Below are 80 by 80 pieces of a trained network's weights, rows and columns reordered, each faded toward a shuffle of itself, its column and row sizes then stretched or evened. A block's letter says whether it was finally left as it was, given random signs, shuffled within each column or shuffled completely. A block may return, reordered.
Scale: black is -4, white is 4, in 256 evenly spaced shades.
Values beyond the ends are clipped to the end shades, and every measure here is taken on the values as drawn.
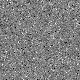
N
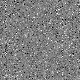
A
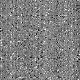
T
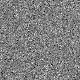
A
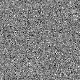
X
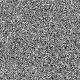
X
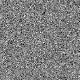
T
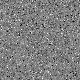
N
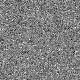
N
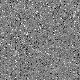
A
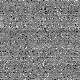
T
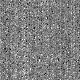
A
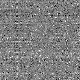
T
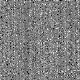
T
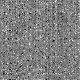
T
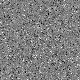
N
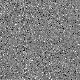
A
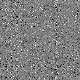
X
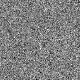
X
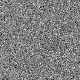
A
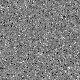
N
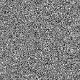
T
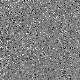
X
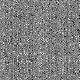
T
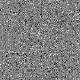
X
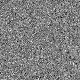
N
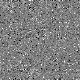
X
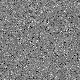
N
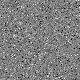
N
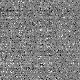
T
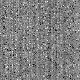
T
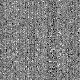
T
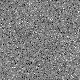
N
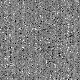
A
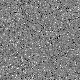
N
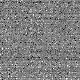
T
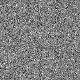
A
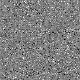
X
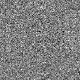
T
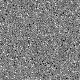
N
